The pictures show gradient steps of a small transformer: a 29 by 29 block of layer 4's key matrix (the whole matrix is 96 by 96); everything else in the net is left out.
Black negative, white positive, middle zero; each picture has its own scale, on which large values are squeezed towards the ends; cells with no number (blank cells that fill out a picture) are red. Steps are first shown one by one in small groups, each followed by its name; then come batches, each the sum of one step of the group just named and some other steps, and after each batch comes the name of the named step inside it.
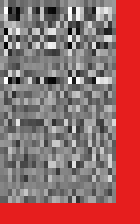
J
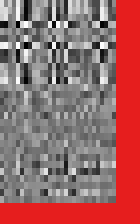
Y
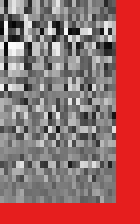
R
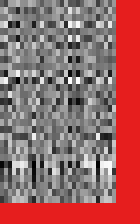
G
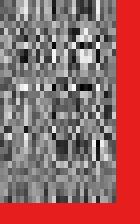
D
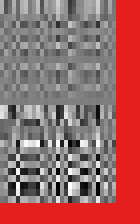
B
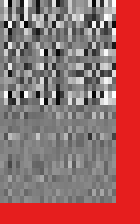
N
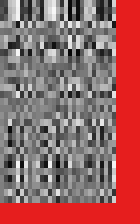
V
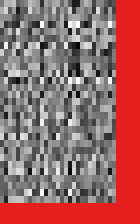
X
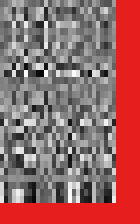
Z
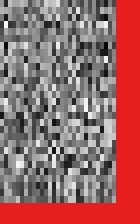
R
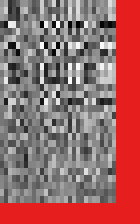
J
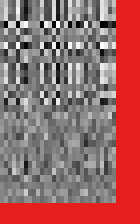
Y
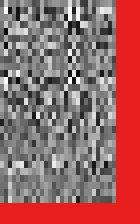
J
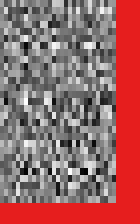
B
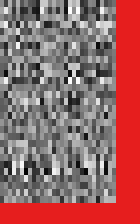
G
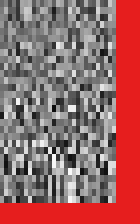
D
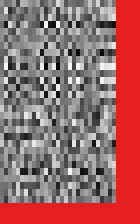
B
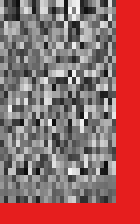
D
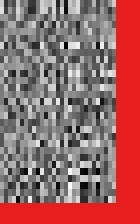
B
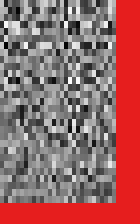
J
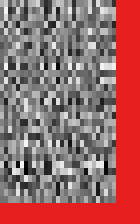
B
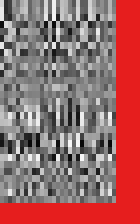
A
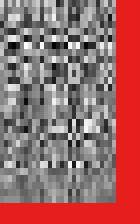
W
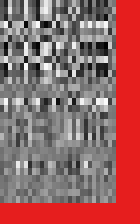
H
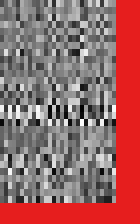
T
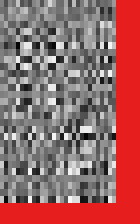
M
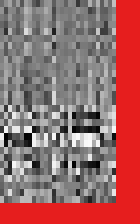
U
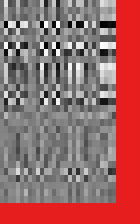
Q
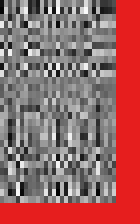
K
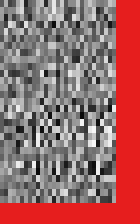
T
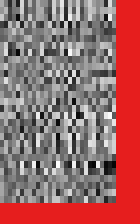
A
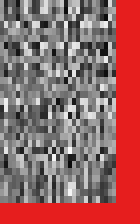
H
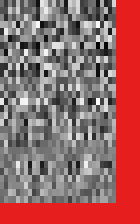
H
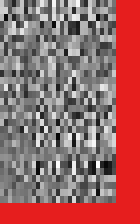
A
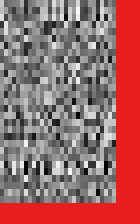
A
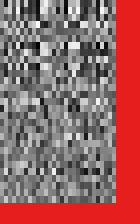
H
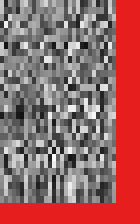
W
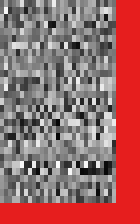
K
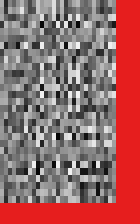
M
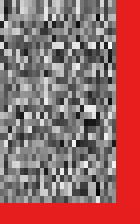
A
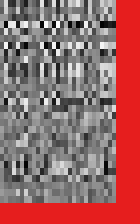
Q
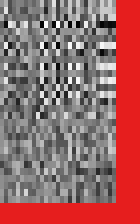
Q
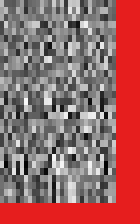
M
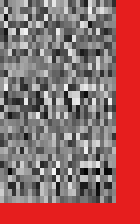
A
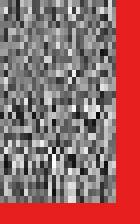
U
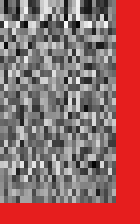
K
